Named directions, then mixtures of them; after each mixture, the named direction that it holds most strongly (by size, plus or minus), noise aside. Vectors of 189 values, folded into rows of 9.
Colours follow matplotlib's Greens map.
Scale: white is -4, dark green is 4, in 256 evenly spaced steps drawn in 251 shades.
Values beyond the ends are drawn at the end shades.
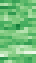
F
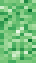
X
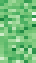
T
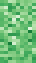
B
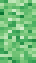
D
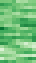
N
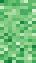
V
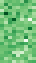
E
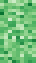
D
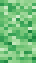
B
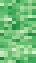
F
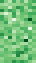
E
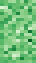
X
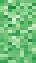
B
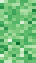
V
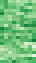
N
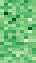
E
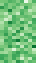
X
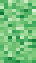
D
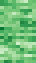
N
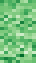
V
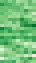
N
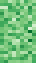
B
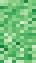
V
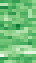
F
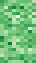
B
